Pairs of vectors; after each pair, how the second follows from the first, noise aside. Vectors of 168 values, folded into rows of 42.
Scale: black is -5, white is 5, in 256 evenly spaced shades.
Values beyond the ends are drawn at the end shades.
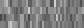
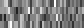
scaled up.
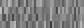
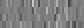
reversed, negated, partly zeroed.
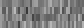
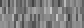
reversed, negated.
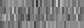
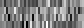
reversed, negated, scaled up.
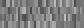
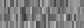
sign-scrambled.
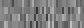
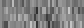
sign-scrambled.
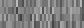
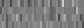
wrapped around, negated, partly zeroed.
